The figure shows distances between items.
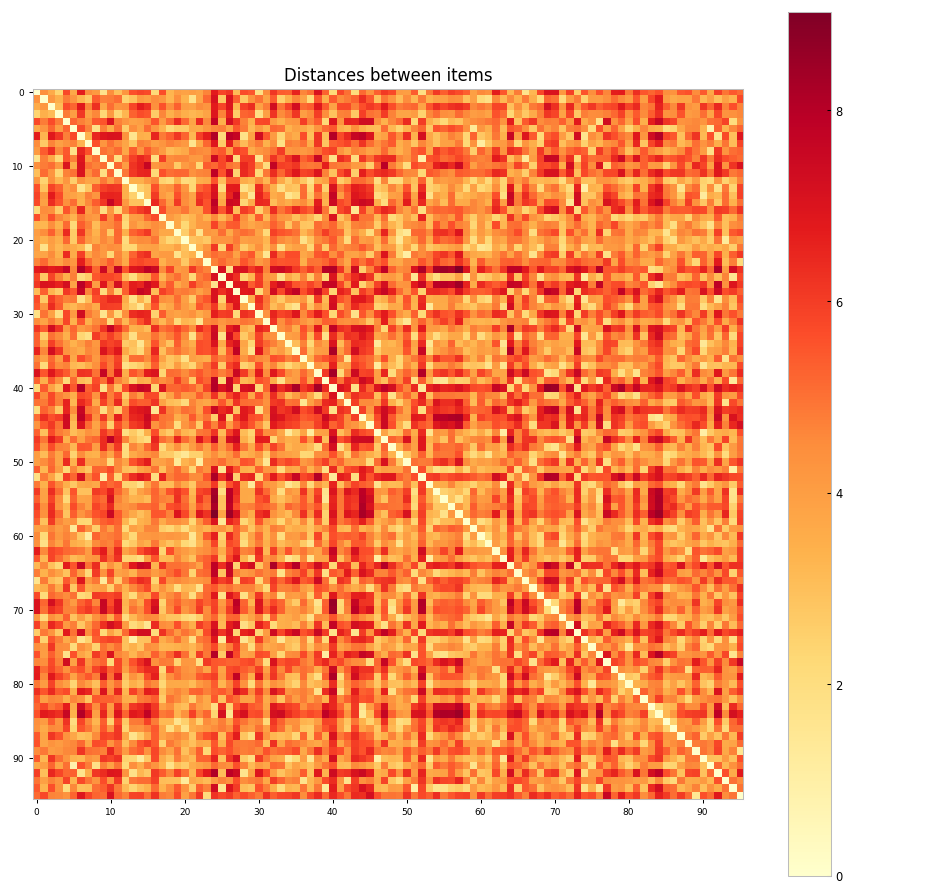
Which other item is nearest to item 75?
80
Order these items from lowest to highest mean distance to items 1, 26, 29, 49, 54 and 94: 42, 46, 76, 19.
46, 76, 19, 42
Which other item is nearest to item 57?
55
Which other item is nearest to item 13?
74
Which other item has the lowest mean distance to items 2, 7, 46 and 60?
21
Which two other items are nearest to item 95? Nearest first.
89, 23
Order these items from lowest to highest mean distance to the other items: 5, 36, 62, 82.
5, 82, 36, 62
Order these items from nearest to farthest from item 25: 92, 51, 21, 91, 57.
51, 21, 92, 57, 91
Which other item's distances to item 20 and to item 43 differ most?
93
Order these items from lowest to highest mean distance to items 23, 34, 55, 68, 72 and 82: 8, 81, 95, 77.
95, 8, 81, 77
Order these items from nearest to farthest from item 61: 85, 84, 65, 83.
85, 65, 83, 84
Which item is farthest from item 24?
57
